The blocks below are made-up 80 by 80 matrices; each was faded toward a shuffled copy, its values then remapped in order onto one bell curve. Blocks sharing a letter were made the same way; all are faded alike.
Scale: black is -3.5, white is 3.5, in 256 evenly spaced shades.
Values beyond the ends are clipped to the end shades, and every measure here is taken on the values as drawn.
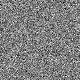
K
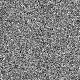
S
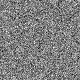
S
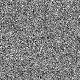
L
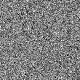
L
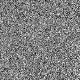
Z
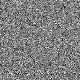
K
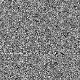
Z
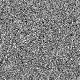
L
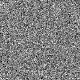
Z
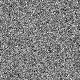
S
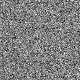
K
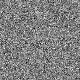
K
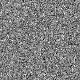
Z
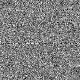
Z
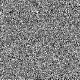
Z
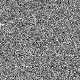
K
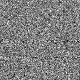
K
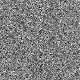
Z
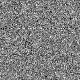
K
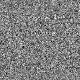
K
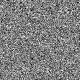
S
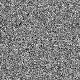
K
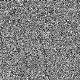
Z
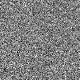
Z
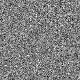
L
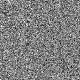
L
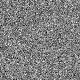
S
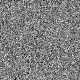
K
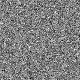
L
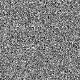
Z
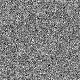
L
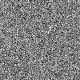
S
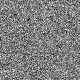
L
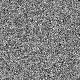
S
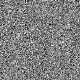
Z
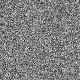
L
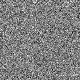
L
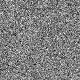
S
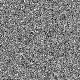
S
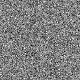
K
